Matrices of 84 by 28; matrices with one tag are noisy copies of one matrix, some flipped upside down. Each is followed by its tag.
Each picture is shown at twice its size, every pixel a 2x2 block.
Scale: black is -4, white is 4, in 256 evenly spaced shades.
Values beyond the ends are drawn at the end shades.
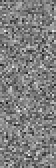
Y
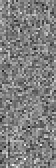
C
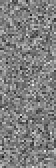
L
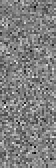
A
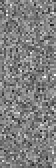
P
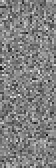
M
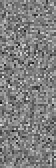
A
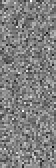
M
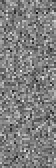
P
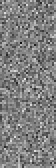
M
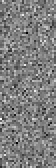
M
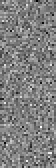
M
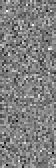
M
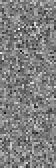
L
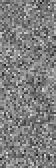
P
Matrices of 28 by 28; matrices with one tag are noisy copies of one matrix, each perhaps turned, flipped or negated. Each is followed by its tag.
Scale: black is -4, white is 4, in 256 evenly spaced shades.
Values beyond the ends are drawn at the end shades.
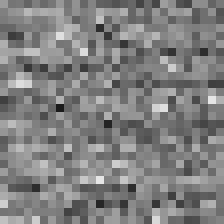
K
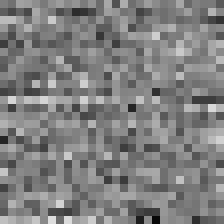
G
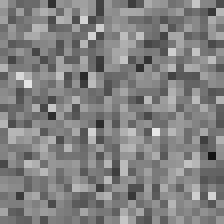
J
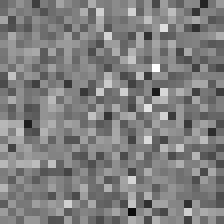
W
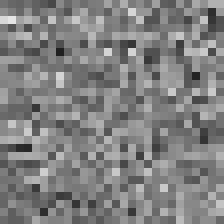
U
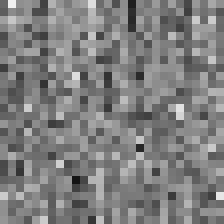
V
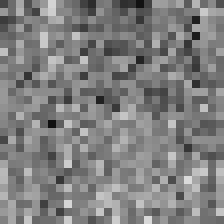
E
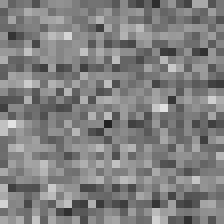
K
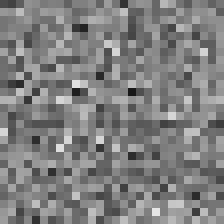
J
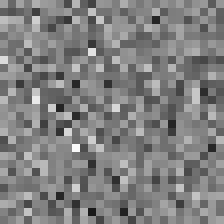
W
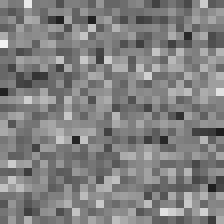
V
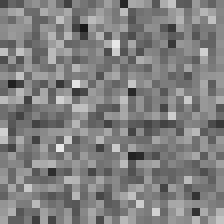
J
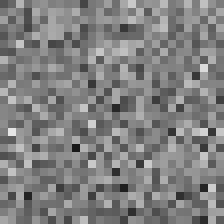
W
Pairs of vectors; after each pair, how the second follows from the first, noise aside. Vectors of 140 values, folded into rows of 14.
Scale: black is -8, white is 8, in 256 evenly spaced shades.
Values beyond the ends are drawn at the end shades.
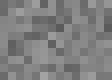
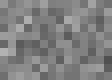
wrapped around.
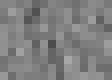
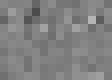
partly zeroed.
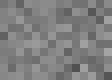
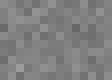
reversed, negated, shrunk.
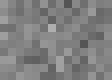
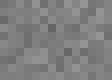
negated, shrunk.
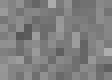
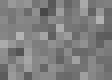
wrapped around.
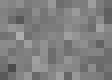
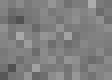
partly zeroed.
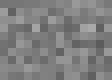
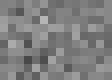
wrapped around.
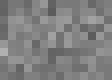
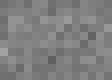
shrunk.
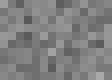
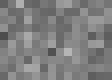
negated.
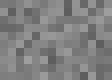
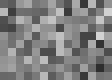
scaled up.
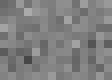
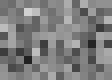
scaled up.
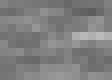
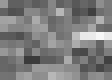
scaled up.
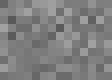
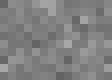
partly zeroed.
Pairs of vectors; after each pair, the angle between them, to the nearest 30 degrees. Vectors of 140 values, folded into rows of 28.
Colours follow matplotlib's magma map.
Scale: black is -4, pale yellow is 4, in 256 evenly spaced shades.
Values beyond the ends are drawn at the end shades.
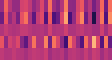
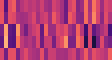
120 degrees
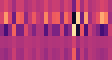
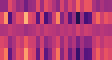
90 degrees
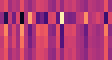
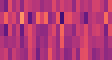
150 degrees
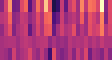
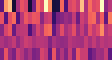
30 degrees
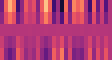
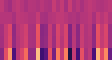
90 degrees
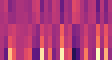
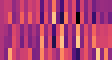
60 degrees
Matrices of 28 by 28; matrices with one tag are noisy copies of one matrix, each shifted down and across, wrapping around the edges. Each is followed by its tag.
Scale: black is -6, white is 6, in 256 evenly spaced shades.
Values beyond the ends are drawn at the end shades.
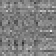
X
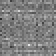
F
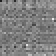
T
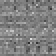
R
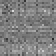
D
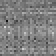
D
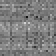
D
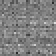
F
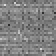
F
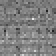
X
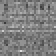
X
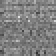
X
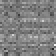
R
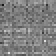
F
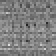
X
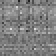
D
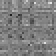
R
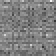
F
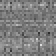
D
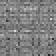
F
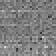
T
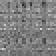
X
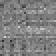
R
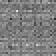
F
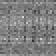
D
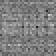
T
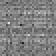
F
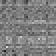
R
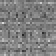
X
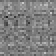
R
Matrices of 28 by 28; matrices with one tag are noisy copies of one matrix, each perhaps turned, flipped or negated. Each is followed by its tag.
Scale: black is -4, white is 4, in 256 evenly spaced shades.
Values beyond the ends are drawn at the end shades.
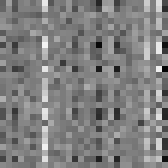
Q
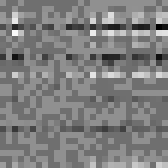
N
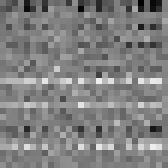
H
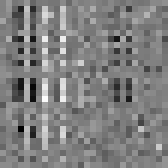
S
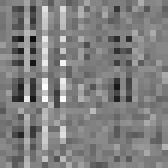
S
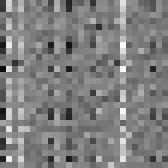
Q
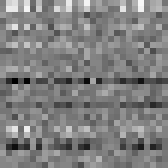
H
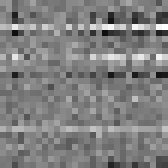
N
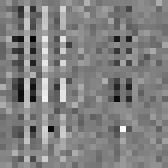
S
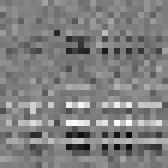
S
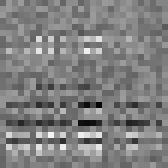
S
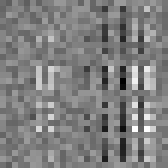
S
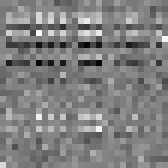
S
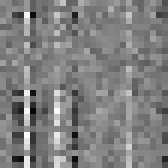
N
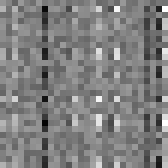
Q
